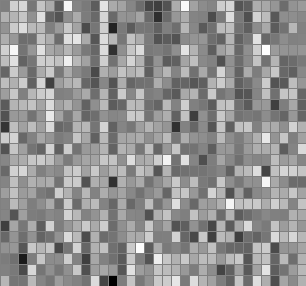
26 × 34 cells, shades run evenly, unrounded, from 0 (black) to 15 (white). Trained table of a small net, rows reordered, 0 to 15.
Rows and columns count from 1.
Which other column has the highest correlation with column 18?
19
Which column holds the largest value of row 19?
26
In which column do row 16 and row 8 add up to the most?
3
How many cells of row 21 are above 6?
28
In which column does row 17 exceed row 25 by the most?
25
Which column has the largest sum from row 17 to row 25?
8
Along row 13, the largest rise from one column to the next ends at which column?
12
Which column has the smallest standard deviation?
23
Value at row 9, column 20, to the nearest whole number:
5
